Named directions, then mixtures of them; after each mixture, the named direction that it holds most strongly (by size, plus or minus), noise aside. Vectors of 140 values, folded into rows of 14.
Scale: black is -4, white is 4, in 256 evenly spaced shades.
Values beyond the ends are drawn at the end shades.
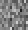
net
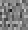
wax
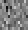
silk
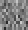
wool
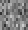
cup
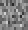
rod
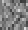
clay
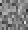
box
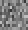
wax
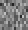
rod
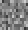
clay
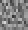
rod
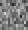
rod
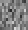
wax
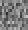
wax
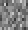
clay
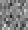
cup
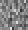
net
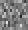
rod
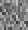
wool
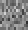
rod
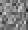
box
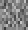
wool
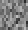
clay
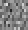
wax
